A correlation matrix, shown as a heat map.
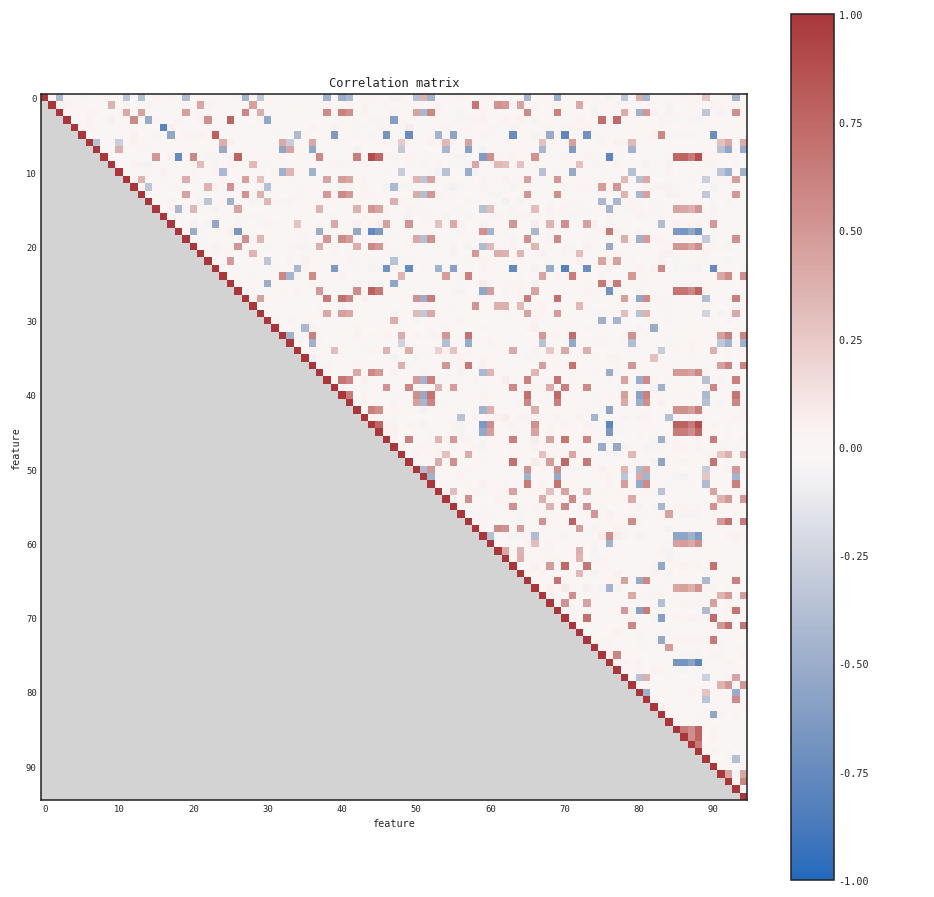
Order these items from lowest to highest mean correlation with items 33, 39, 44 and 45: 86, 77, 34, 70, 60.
77, 34, 70, 60, 86
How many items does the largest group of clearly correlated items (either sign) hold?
20
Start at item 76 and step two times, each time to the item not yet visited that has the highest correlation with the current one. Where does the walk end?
59
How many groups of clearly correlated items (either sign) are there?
9
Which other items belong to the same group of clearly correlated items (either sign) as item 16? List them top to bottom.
4
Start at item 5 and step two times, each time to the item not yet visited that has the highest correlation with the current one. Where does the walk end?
83
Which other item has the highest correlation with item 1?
58
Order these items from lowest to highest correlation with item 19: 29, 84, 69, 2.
84, 29, 2, 69
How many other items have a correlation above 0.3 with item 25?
5
